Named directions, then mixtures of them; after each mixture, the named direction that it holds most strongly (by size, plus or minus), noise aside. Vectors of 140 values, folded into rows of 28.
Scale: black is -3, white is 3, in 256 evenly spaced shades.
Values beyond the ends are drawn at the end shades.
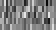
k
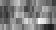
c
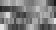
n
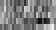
c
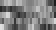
n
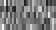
k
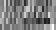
k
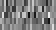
k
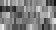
n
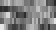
n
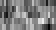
c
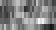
c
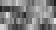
n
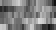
c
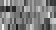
n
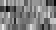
n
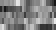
n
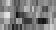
c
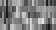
c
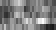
c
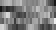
n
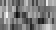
c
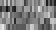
n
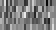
k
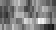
c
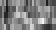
c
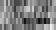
c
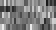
n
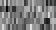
k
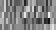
k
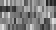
n
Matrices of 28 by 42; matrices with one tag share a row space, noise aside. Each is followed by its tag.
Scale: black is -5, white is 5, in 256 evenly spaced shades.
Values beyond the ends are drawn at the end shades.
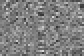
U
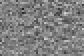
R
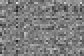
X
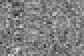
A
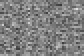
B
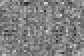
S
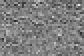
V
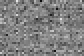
X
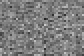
R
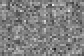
A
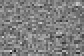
B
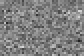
V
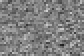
S
